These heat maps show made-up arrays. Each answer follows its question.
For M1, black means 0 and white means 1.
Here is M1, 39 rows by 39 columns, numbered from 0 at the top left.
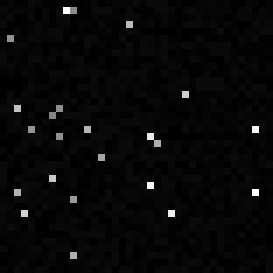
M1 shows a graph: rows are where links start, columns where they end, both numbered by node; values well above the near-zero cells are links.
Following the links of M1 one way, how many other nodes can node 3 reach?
5
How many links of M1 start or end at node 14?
1
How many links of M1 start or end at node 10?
3
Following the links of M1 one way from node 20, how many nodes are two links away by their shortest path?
1
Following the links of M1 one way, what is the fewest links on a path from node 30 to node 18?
2
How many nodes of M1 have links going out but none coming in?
10
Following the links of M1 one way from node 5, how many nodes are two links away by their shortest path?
2
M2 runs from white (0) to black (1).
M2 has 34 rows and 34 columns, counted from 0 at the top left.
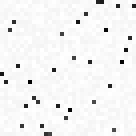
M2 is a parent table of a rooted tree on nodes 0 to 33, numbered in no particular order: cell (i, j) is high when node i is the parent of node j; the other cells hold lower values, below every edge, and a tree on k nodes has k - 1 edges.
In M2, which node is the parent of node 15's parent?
24
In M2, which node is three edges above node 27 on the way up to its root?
5
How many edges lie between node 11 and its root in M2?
3
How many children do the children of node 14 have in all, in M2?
1
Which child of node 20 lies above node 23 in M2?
7
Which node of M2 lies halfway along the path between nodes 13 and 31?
21
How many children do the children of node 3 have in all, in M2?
1
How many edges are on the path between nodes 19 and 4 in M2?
8
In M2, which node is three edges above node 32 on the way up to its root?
0
